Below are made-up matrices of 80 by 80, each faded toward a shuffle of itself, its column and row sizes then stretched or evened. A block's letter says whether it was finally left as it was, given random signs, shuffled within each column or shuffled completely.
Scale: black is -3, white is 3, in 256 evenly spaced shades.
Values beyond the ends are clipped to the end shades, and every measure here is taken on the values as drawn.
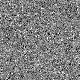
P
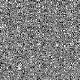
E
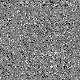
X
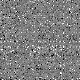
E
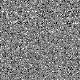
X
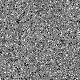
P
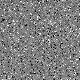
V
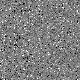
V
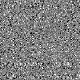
E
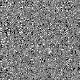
E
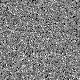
P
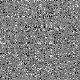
E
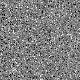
V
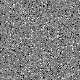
V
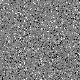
V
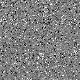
X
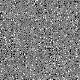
X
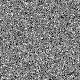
P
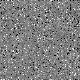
X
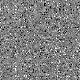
E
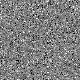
V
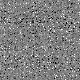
X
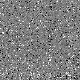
X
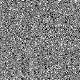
E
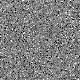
V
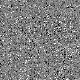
X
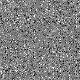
X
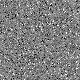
P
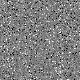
V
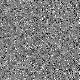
X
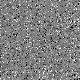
X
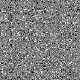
E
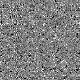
E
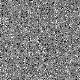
V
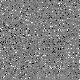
E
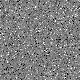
P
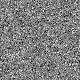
P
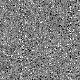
V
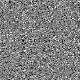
E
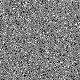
P
